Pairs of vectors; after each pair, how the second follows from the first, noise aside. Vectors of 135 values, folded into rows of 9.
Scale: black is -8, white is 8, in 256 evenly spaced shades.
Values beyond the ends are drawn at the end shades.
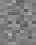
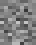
reversed, negated, scaled up.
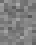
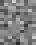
wrapped around, negated, scaled up.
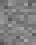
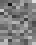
reversed, negated, scaled up.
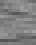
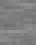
wrapped around, negated, shrunk.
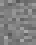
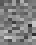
wrapped around, negated, scaled up.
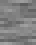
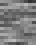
reversed, negated, scaled up.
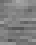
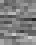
wrapped around, scaled up.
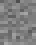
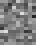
wrapped around, scaled up.
